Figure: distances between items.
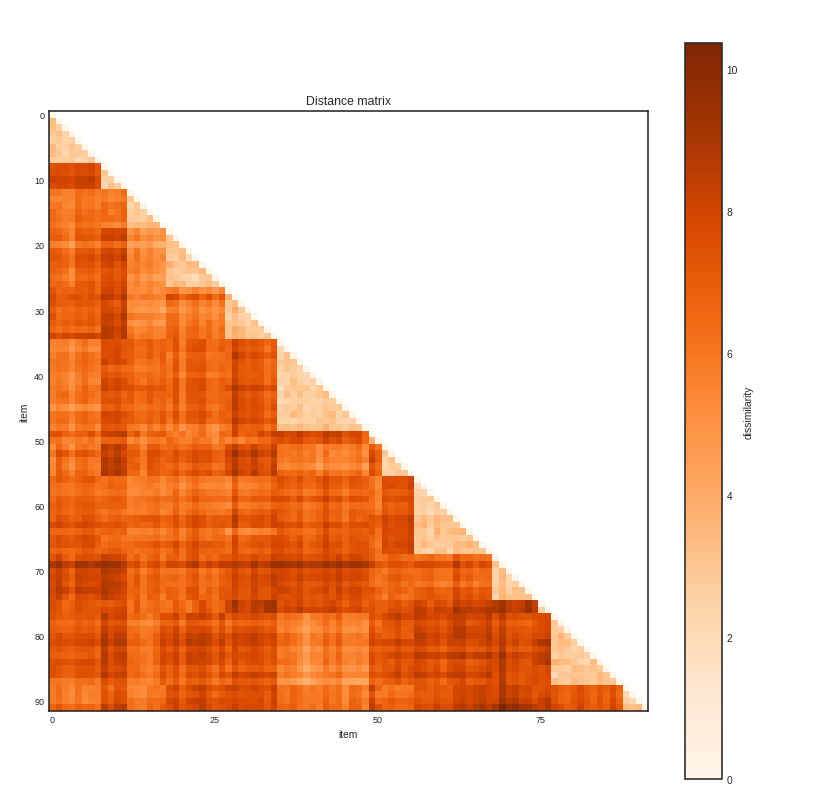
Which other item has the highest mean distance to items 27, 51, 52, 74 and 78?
8
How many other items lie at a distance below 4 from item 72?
6
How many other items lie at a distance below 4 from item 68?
6
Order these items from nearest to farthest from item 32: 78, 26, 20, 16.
16, 20, 26, 78
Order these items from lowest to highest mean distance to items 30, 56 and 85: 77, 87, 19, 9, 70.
87, 77, 19, 70, 9
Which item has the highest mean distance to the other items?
69
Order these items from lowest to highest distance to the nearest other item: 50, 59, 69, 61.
61, 59, 69, 50
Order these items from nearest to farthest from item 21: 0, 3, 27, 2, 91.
27, 3, 2, 0, 91
